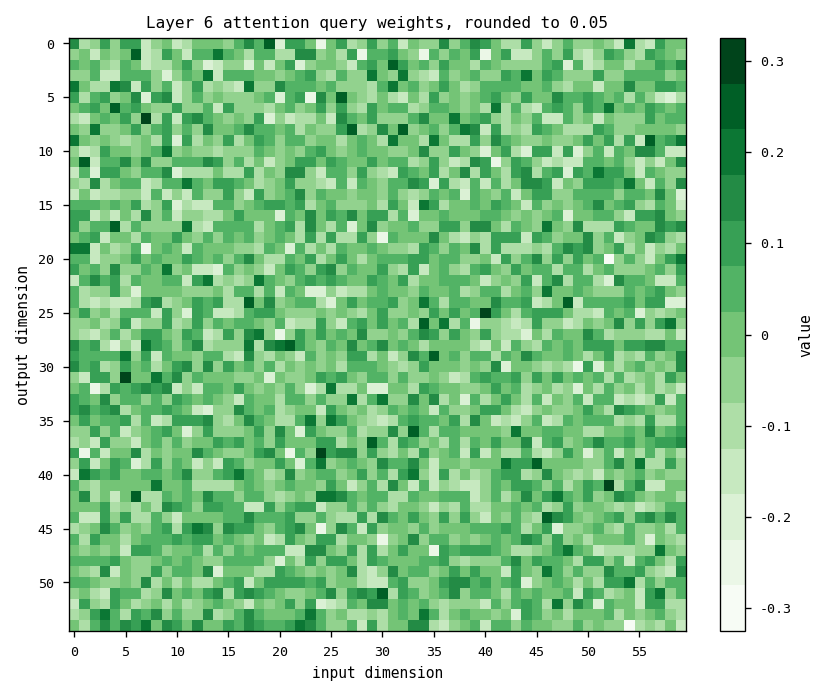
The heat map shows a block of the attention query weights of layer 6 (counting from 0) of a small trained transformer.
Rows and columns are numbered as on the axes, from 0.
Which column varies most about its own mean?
24
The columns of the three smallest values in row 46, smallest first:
30, 56, 19
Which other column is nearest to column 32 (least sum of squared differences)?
16
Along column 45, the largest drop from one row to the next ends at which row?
40
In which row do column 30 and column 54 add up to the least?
54
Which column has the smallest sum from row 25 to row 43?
38
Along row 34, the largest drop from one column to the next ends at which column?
5
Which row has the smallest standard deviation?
48
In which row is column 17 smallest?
2
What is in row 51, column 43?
0.05
